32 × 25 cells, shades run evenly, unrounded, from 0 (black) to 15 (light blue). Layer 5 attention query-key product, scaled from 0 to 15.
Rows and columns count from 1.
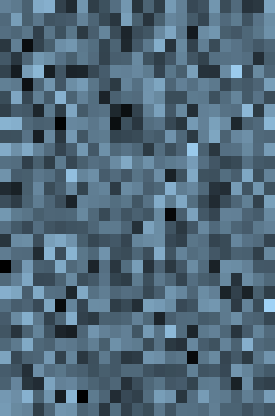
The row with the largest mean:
12
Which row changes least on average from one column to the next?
29
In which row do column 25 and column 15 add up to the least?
25
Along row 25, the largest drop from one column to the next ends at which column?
8
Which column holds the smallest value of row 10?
6
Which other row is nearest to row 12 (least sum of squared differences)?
17
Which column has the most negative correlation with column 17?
21
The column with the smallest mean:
11
